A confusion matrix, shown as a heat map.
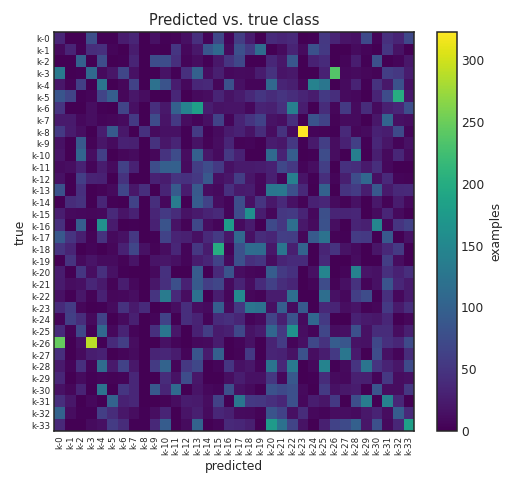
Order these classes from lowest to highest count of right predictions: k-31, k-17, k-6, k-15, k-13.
k-15, k-6, k-13, k-17, k-31
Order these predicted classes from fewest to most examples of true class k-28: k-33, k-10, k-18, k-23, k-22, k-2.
k-23, k-18, k-2, k-33, k-10, k-22
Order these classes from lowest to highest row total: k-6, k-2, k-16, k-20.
k-2, k-20, k-6, k-16
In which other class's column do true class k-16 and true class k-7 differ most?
k-4
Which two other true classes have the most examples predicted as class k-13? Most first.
k-6, k-22
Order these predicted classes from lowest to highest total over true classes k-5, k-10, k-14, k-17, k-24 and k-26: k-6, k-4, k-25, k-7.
k-6, k-7, k-4, k-25
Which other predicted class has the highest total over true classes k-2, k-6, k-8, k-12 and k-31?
k-22
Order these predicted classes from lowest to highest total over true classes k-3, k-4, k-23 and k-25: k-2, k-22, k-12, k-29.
k-29, k-12, k-2, k-22
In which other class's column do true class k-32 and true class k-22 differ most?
k-17
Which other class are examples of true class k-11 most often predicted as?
k-10
